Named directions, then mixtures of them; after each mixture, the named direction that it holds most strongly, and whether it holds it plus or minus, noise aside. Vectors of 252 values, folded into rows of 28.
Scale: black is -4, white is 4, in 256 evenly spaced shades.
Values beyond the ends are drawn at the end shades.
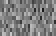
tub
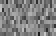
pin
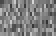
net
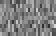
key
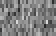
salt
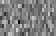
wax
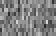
salt, plus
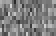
salt, minus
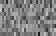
pin, plus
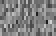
salt, minus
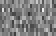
pin, minus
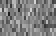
salt, plus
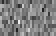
wax, minus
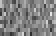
net, minus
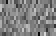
pin, plus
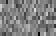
pin, plus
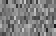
pin, plus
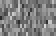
salt, minus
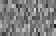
tub, minus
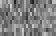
net, minus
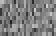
net, minus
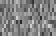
key, minus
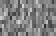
salt, plus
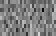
tub, plus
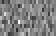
wax, minus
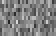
salt, plus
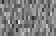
wax, minus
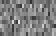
wax, minus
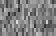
salt, plus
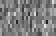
salt, minus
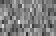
wax, minus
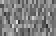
wax, plus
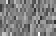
tub, plus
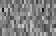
pin, plus
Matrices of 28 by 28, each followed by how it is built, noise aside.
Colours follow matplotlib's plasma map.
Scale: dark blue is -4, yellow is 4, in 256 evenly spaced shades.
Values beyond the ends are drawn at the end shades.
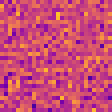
noise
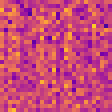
blocks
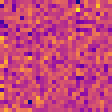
uneven columns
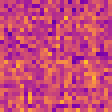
blocks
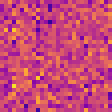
uneven columns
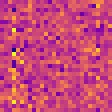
uneven columns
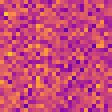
repeating rows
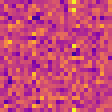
uneven columns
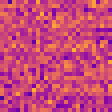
blocks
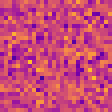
low rank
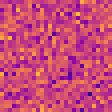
noise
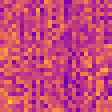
blocks
